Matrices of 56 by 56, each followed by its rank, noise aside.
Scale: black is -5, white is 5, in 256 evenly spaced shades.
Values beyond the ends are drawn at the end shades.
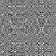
four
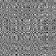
three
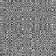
five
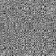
seven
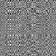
three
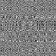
six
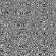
seven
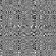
five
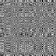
three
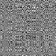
five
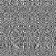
six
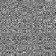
seven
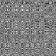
five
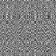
four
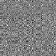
seven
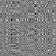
three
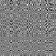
four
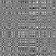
three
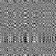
three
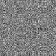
seven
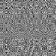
five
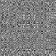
six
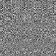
six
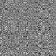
six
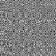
six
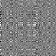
three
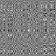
four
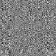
seven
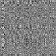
five
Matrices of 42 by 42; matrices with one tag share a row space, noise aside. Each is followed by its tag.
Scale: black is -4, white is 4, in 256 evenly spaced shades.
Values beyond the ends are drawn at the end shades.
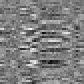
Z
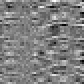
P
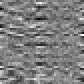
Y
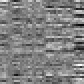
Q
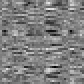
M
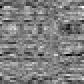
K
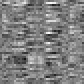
M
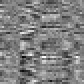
Z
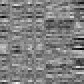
Q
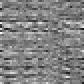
K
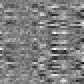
P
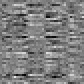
M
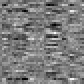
M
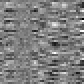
P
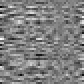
Y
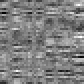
Q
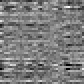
K
